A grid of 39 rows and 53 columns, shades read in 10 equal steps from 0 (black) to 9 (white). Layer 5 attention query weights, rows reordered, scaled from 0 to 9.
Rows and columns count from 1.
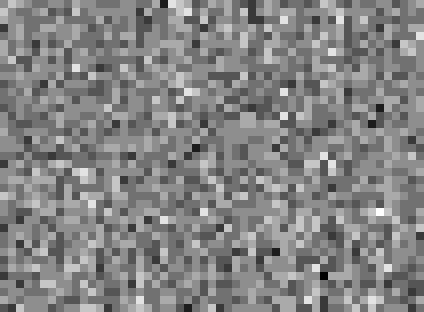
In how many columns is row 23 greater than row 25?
16
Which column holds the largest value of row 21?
42
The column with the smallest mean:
13
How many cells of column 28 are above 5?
8
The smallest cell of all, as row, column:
35, 41
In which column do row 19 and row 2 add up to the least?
25
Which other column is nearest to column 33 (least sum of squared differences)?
19
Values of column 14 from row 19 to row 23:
6 4 5 5 5
